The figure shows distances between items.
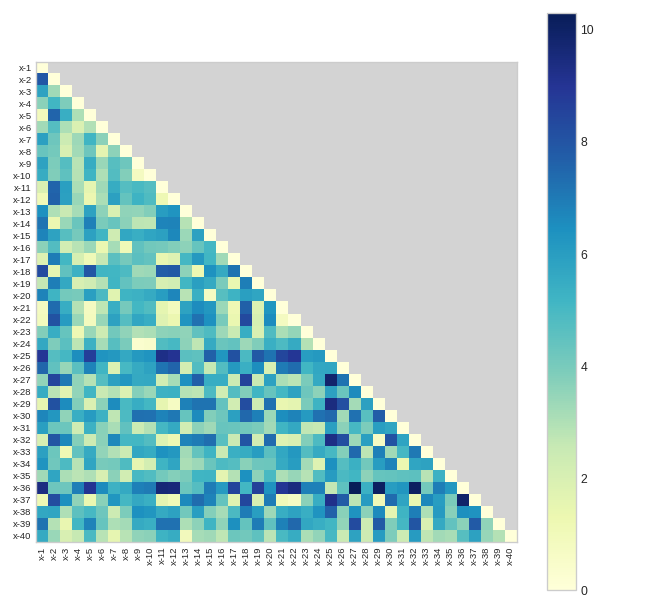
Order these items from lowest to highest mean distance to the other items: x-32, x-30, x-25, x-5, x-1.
x-5, x-1, x-32, x-30, x-25
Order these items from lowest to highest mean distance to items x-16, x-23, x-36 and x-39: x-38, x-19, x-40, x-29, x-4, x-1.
x-40, x-4, x-38, x-19, x-1, x-29
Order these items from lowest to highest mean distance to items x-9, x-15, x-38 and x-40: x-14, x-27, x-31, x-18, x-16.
x-31, x-16, x-14, x-18, x-27
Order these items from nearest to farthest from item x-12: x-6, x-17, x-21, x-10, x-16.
x-21, x-17, x-6, x-16, x-10
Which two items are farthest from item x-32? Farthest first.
x-36, x-25
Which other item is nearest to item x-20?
x-15
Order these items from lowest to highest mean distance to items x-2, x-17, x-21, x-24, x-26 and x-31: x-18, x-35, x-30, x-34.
x-34, x-35, x-18, x-30
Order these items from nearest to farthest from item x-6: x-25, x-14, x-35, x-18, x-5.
x-35, x-5, x-14, x-18, x-25
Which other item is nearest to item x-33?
x-3
